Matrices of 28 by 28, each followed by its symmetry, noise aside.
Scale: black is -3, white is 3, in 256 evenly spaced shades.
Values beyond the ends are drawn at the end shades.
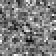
symmetric across the other diagonal.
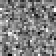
antisymmetric.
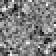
symmetric across the other diagonal.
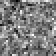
no symmetry.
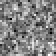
no symmetry.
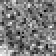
symmetric across the other diagonal.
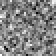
symmetric across the other diagonal.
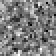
no symmetry.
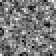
symmetric across the other diagonal.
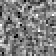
antisymmetric.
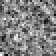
symmetric across the other diagonal.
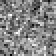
no symmetry.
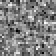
antisymmetric.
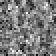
no symmetry.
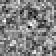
symmetric across the other diagonal.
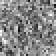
same after a half turn.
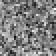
antisymmetric.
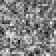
no symmetry.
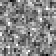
same after a half turn.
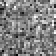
antisymmetric.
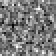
same after a half turn.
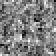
antisymmetric.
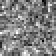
no symmetry.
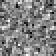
same after a half turn.
